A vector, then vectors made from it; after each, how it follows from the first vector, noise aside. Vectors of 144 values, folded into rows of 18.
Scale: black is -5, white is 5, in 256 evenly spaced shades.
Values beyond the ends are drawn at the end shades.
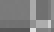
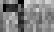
reversed, negated, scaled up.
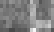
copied.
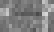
wrapped around.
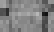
wrapped around, negated.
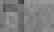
reversed, negated, shrunk.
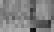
negated.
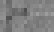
wrapped around, negated, shrunk.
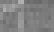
reversed, shrunk.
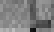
negated.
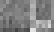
copied.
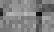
wrapped around, negated.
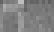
reversed, shrunk.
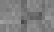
wrapped around, negated, shrunk.
